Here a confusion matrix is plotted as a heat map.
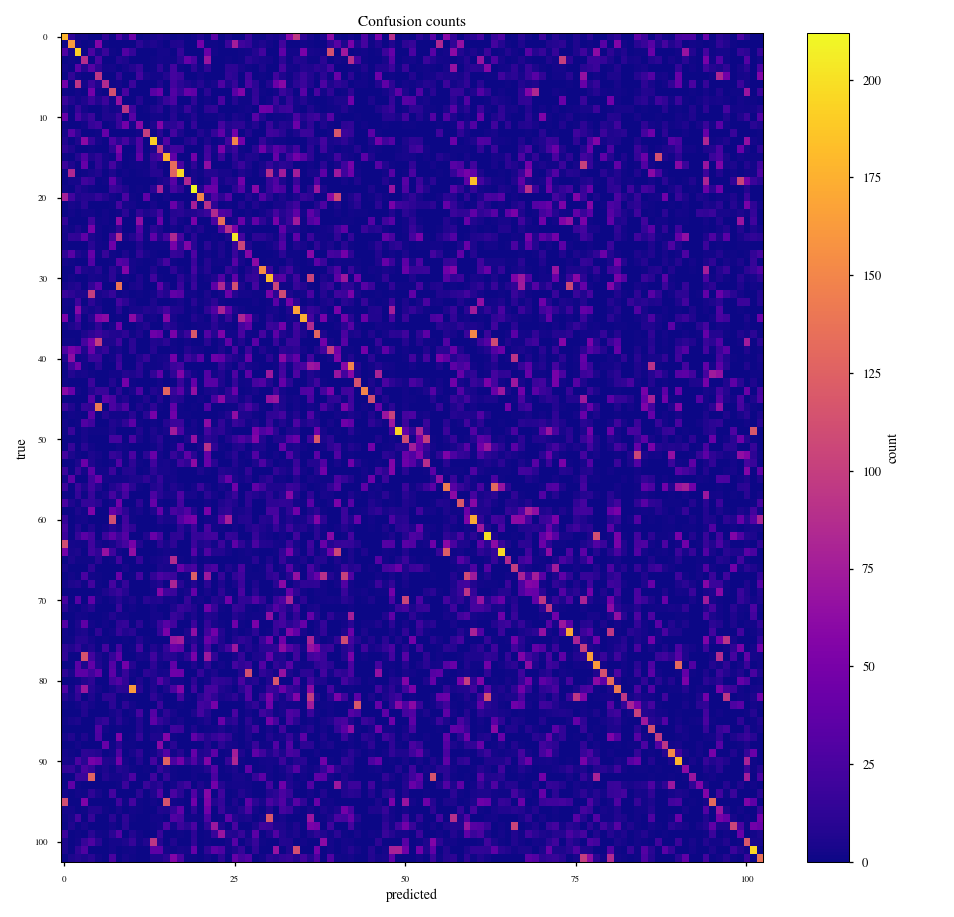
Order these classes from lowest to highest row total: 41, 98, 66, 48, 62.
48, 66, 41, 98, 62
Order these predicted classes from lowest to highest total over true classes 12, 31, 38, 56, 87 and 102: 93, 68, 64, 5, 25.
93, 68, 64, 5, 25
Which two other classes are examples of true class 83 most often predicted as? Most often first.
43, 36
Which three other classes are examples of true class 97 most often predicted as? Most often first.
30, 57, 36
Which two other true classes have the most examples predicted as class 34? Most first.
101, 0
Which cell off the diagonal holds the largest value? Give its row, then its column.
18, 60
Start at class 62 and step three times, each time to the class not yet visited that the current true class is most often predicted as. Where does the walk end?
15
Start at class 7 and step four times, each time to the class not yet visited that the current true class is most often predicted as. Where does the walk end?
16
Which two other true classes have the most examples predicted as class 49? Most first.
101, 83
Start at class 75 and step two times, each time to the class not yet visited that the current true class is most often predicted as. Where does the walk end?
42
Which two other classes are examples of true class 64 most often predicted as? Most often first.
56, 40
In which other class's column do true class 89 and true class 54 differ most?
25
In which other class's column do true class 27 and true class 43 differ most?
66
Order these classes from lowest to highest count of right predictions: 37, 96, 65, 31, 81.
96, 65, 31, 37, 81
